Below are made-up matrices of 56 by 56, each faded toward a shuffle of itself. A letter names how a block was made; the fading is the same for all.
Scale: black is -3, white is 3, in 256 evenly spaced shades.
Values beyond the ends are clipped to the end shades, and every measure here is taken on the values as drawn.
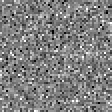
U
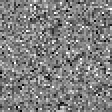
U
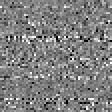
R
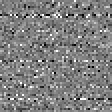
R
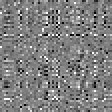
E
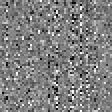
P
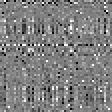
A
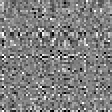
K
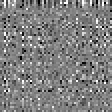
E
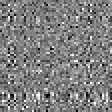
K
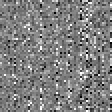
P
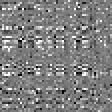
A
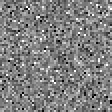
U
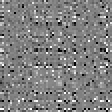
A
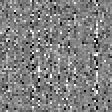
P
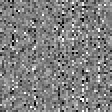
P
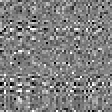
E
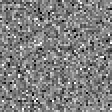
U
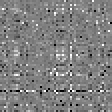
A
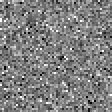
U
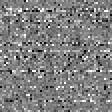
R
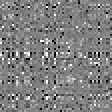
A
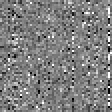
P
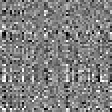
K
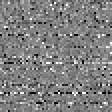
R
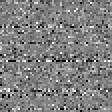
R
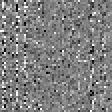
P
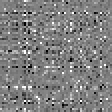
A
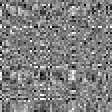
K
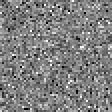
U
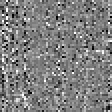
P
